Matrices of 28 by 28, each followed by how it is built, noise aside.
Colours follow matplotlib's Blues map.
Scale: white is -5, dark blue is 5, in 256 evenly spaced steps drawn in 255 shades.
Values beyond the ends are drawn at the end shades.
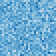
noise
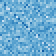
diagonal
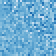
upper triangular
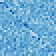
diagonal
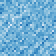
Hankel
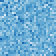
diagonal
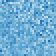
upper triangular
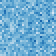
low rank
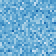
noise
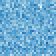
repeating columns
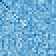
diagonal
